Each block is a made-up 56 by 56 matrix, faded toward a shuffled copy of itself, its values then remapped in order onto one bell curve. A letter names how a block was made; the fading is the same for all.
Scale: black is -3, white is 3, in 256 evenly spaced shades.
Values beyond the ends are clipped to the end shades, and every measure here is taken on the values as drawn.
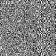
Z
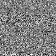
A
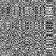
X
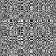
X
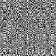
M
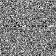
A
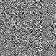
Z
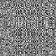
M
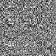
Z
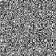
Z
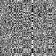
M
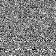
A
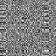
X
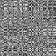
X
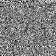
A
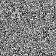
A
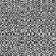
X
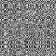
X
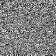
A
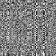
M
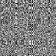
M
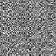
M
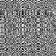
X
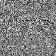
A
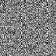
Z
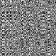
M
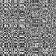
X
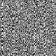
Z
